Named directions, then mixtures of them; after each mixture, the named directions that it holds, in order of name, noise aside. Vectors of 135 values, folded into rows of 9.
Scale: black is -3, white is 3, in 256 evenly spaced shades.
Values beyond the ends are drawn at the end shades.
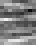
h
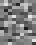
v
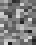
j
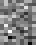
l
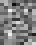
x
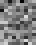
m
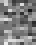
h, j, x.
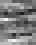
h.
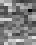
h, x.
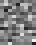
v.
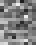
h, m, x.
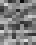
h, m, v.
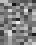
x.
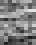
h, l.
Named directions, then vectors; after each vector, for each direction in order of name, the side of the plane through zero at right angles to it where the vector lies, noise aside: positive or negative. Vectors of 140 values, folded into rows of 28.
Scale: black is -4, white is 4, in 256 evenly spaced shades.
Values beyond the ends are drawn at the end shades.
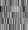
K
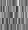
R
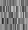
positive, positive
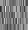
positive, positive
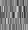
positive, negative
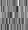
negative, positive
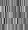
negative, negative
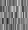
positive, positive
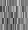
positive, positive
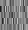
positive, positive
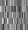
negative, negative
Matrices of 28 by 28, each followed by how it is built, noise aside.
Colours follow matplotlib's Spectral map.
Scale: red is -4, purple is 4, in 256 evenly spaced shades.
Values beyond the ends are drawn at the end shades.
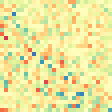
lower triangular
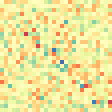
banded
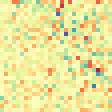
upper triangular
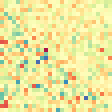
lower triangular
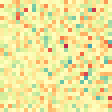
upper triangular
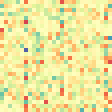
uneven columns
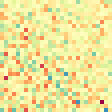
lower triangular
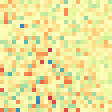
lower triangular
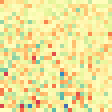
lower triangular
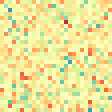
Toeplitz
